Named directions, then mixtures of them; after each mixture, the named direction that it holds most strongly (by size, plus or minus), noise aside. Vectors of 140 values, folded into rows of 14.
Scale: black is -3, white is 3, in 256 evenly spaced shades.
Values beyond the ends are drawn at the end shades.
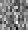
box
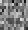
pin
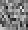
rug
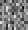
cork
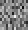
cork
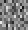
cork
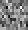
rug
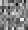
pin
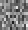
box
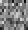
pin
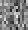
box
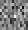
rug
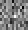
cork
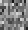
pin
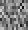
rug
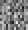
cork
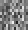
cork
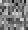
pin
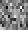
rug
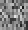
rug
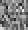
rug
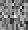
rug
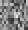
pin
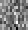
box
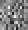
cork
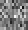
rug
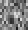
pin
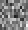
rug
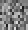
cork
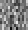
box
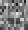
pin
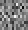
cork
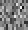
cork
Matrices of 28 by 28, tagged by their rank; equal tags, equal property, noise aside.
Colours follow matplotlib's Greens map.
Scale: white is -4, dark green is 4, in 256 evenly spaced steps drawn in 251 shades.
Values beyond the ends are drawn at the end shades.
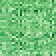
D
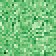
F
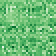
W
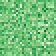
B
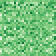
D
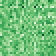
F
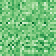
D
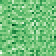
F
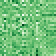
F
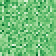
W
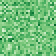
B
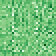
D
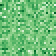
W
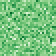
B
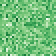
W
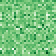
D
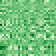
D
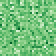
B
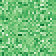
F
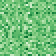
D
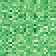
D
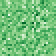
D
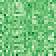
F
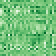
D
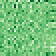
D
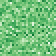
B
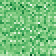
D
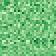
D
